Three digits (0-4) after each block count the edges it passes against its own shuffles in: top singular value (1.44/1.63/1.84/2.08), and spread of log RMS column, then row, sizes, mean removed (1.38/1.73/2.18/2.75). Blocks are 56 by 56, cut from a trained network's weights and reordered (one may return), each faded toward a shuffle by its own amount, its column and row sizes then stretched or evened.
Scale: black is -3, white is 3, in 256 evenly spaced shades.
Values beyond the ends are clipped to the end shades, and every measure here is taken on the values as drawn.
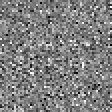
2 1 1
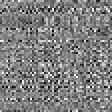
4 1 4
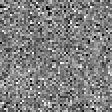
2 0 1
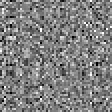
4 2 2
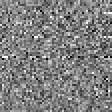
1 0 2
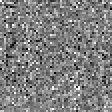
1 2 0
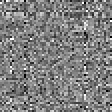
3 2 0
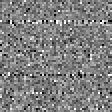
2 0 3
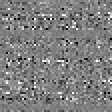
0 2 4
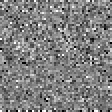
1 0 3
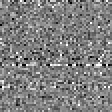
2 0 3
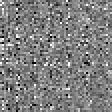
1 3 2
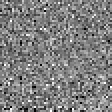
0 1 2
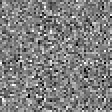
3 1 1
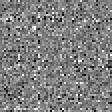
0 2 3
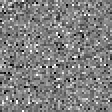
0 1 2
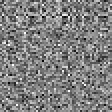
4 0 1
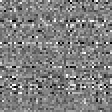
4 1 4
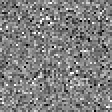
0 0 1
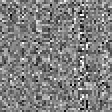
3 3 0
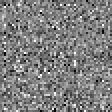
1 2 1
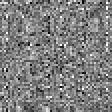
2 2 0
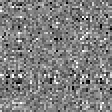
3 2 2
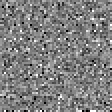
0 1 2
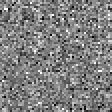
0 0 1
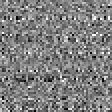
4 0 3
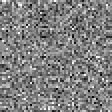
2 0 0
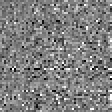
2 2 3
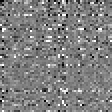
2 3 4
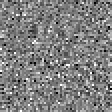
0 0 1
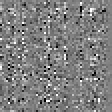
1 4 2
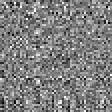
4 1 2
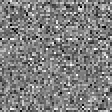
3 0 1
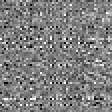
4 2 4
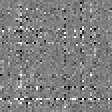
2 3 3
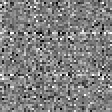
2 1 2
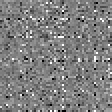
1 3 3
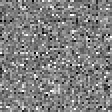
0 2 2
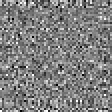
4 1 3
